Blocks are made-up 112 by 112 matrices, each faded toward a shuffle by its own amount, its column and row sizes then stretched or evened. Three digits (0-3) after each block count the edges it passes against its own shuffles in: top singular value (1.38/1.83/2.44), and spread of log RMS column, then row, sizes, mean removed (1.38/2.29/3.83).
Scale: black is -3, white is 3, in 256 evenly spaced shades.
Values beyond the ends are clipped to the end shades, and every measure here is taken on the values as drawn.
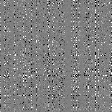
2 3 2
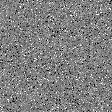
0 0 0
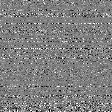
0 0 3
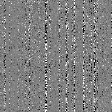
2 3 0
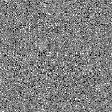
2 1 1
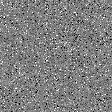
0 1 0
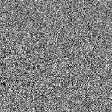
2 1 1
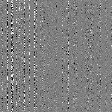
1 3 0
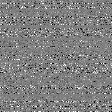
0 0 3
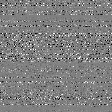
0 0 3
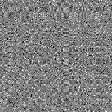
3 0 0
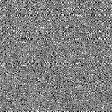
3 0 2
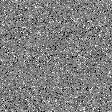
0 0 1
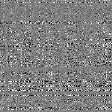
1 2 3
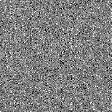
2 1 1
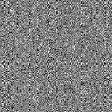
3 2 0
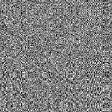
3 2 1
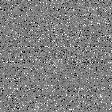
1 0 2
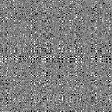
3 2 2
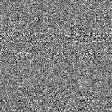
2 0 2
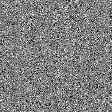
1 1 0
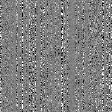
1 3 0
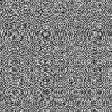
3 1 1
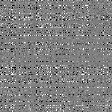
1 2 3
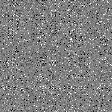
2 1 1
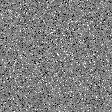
0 0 0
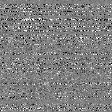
0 1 3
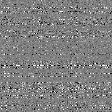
1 1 3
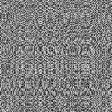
3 2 0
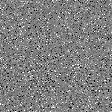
2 0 1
